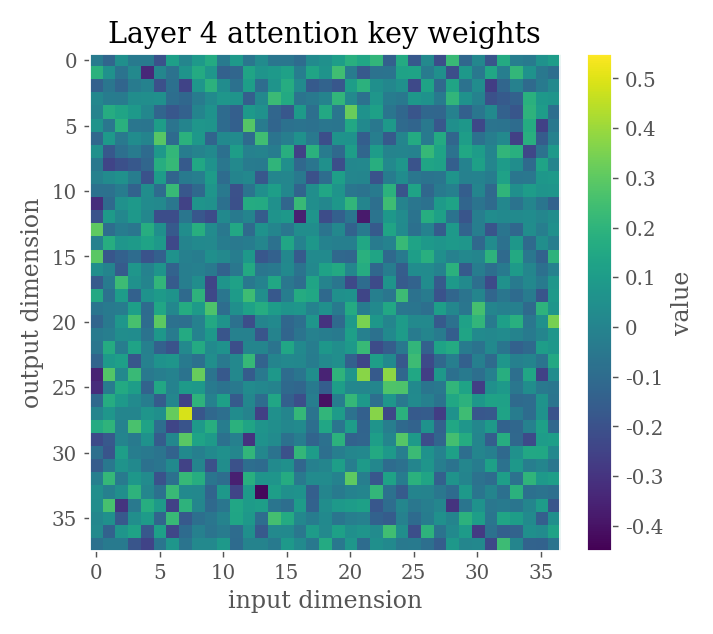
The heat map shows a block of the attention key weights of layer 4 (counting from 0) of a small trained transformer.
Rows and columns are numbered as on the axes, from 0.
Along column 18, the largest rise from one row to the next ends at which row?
27
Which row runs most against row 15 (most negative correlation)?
11
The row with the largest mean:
19
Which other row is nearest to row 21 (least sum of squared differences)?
9
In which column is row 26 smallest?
18
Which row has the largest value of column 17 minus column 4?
1
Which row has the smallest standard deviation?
21
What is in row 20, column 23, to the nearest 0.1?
0
